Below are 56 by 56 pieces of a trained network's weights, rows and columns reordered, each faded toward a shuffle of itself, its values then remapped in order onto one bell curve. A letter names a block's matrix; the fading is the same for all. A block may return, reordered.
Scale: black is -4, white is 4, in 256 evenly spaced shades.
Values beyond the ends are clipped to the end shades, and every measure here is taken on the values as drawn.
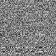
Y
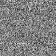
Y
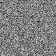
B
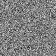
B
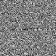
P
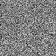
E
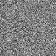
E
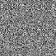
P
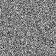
B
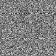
Y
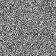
Y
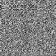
P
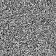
B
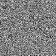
P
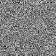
Y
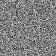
B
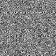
Y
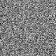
P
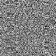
P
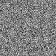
E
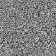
P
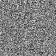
B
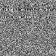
Y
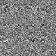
P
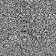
Y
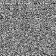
Y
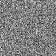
B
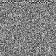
Y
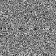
P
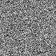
B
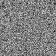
E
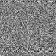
Y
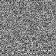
Y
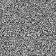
Y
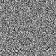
E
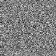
P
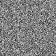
B
